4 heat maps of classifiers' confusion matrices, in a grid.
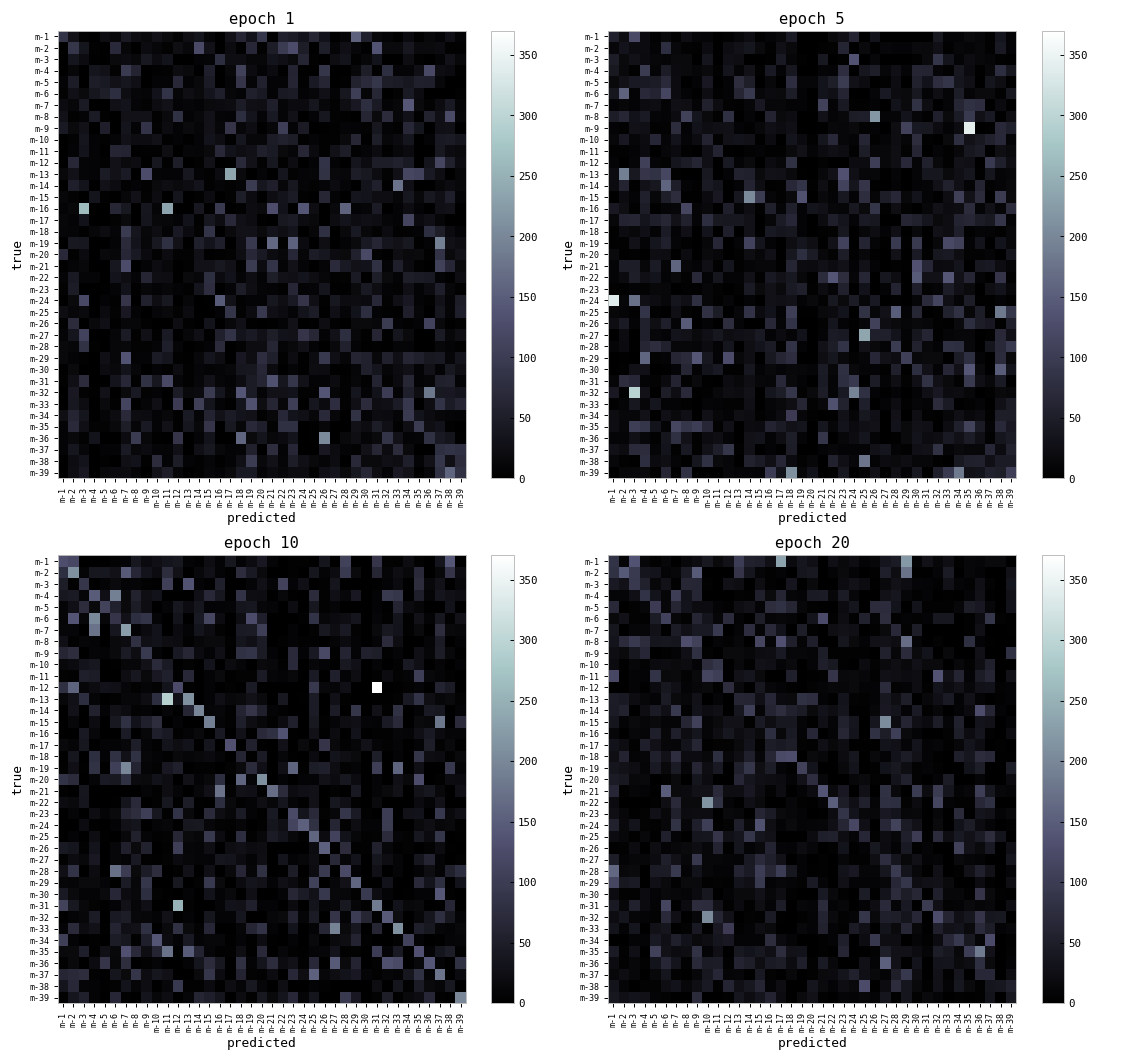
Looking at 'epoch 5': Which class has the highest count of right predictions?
m-22
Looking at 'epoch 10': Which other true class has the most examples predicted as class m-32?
m-36
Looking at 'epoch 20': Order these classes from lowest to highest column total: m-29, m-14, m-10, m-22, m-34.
m-22, m-34, m-14, m-10, m-29
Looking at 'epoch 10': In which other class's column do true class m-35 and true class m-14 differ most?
m-11
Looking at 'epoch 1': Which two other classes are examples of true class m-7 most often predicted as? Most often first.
m-34, m-30
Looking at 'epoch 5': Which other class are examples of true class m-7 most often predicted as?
m-21
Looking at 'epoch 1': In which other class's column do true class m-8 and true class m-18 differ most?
m-38
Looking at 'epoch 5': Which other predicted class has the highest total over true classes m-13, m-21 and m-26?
m-2
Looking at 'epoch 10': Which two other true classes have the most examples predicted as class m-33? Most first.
m-19, m-36
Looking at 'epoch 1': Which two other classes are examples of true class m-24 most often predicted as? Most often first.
m-16, m-3
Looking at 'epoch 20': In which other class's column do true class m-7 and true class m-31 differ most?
m-6
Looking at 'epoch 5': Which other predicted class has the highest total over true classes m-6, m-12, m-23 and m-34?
m-18
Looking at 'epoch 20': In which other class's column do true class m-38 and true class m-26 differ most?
m-25
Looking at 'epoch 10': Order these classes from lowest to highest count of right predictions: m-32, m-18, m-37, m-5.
m-18, m-5, m-32, m-37
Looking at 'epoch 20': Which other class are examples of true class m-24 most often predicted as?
m-15
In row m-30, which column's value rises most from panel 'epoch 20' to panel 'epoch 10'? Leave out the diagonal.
m-37
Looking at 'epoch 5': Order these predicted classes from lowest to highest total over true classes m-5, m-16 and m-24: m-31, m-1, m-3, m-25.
m-25, m-31, m-3, m-1
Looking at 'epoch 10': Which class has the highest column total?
m-7
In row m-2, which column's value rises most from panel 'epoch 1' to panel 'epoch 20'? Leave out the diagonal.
m-29
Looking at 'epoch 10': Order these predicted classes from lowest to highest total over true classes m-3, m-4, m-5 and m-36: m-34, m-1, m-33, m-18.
m-34, m-1, m-18, m-33
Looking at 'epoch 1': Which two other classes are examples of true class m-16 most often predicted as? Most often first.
m-3, m-11
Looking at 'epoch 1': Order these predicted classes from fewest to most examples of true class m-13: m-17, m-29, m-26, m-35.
m-29, m-26, m-35, m-17
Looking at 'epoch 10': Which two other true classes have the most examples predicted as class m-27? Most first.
m-33, m-36
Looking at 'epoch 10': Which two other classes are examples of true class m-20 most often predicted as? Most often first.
m-18, m-35
